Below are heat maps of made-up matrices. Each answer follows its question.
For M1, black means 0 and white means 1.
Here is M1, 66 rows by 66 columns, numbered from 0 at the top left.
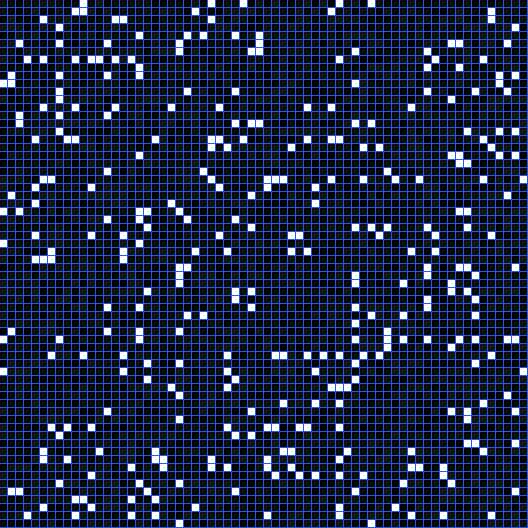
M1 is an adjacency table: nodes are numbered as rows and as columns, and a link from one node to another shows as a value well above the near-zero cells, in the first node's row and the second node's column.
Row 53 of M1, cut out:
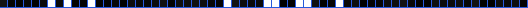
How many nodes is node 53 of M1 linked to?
9
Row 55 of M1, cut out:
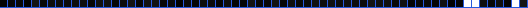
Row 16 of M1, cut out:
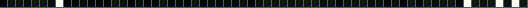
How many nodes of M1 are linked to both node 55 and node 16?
2
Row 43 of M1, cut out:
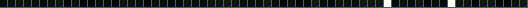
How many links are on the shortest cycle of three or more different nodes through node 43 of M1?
6
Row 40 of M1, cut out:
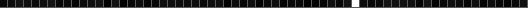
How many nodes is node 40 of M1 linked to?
1
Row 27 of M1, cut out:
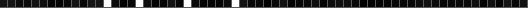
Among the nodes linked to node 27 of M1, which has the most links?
node 17
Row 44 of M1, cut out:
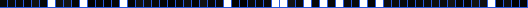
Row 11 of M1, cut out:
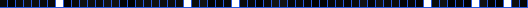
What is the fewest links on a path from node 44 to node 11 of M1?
3
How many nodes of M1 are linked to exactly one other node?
1
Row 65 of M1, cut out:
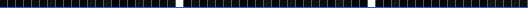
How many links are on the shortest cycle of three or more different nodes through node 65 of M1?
5
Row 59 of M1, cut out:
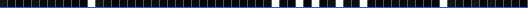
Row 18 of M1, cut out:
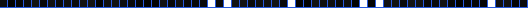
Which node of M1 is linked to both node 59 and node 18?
node 45
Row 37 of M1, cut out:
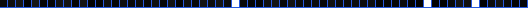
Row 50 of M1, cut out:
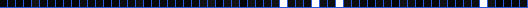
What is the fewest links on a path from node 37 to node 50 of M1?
3
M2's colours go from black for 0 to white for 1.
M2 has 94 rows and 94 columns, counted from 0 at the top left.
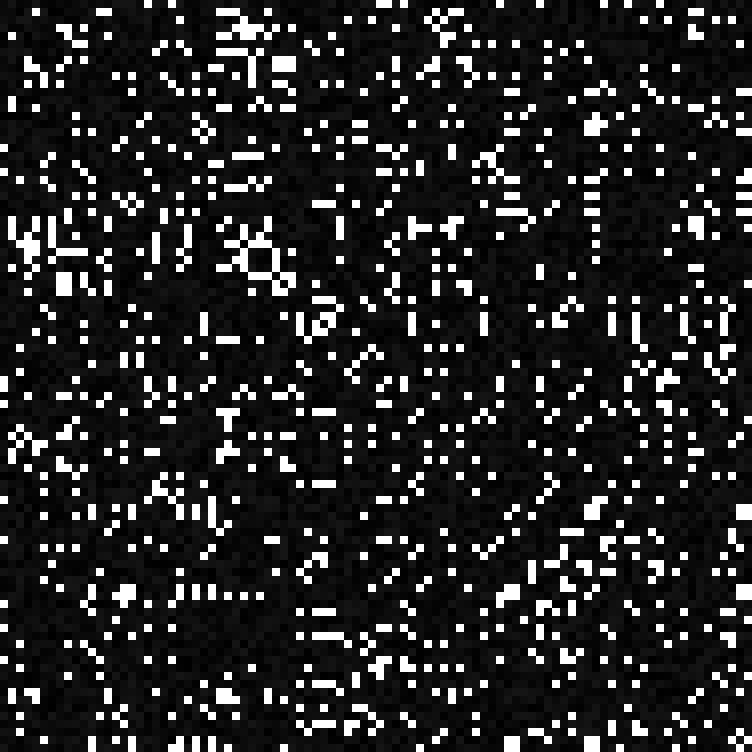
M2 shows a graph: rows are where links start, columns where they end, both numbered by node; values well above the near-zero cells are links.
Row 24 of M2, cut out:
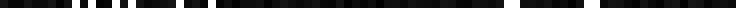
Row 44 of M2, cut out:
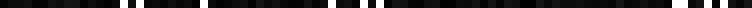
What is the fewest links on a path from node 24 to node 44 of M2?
3
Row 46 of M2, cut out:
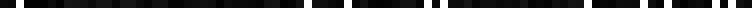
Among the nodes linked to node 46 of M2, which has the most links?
node 73
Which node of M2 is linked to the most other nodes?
node 28
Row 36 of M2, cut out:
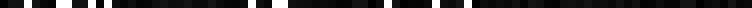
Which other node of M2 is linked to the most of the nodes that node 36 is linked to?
node 49
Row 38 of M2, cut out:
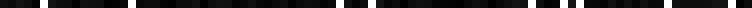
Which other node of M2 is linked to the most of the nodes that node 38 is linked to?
node 55
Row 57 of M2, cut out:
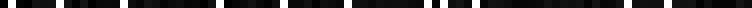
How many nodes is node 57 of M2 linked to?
11
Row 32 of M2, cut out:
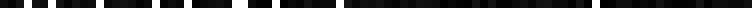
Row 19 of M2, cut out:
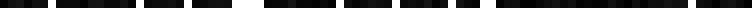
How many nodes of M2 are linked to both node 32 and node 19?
5
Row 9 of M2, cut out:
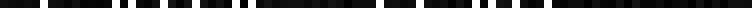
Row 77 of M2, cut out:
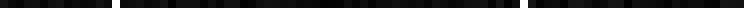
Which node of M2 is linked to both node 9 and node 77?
node 14
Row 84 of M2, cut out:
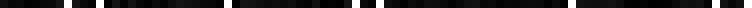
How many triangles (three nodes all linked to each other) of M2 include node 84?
5
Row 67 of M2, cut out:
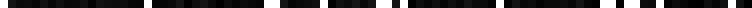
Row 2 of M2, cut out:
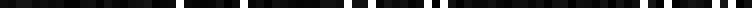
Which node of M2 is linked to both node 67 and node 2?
node 91
